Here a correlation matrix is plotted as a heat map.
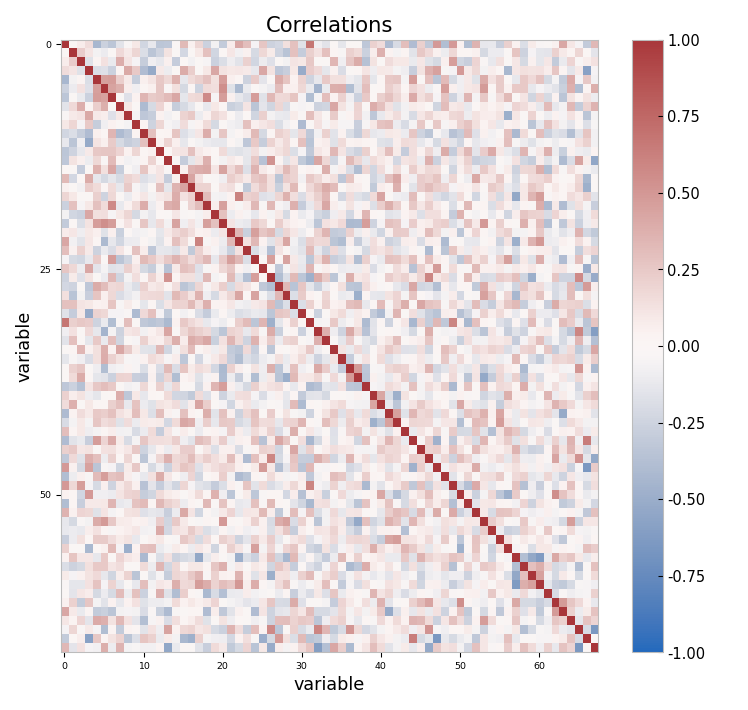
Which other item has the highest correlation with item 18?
6
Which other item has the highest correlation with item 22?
17
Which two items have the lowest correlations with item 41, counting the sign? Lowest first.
63, 0
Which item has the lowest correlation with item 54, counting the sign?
43
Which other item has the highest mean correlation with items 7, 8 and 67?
34
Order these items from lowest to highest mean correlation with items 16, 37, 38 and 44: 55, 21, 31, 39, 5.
31, 39, 21, 5, 55
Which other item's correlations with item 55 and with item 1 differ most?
40
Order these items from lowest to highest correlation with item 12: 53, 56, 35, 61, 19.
56, 19, 35, 53, 61
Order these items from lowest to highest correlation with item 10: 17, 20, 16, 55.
16, 55, 17, 20
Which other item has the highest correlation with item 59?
60
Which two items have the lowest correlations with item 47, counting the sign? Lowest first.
66, 44
